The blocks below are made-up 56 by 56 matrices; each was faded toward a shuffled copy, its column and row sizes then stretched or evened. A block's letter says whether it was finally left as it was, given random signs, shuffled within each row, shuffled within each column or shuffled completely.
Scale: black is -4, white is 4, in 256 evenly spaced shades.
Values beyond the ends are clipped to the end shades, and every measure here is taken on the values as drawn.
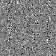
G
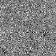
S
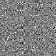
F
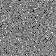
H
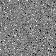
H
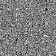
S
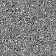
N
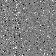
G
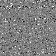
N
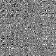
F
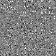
S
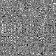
F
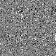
S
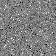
H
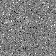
H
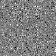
F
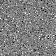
H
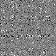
F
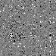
S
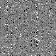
G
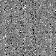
G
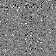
S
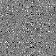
F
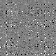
F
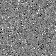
H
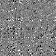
F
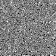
N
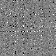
S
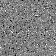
H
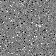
H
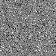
N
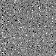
G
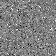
H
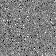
H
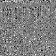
F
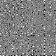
S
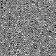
G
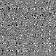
F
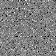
N
